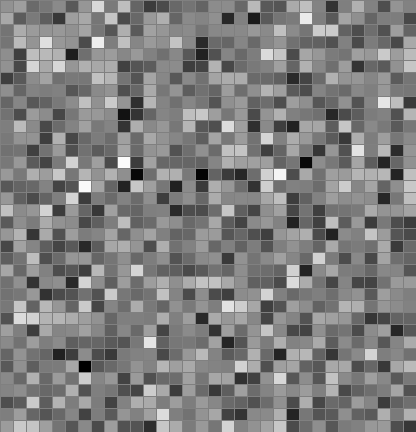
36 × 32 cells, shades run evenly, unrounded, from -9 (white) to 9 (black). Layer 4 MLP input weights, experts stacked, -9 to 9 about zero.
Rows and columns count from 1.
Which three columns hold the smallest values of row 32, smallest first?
22, 7, 26
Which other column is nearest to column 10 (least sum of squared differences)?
20
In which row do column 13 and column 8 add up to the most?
30
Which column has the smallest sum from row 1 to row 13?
8
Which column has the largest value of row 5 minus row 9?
6
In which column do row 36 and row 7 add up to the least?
18
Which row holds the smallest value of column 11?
23
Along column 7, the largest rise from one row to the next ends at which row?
17
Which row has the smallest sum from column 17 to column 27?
3
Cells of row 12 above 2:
5
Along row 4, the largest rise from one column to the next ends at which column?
9
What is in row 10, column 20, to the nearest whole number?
4
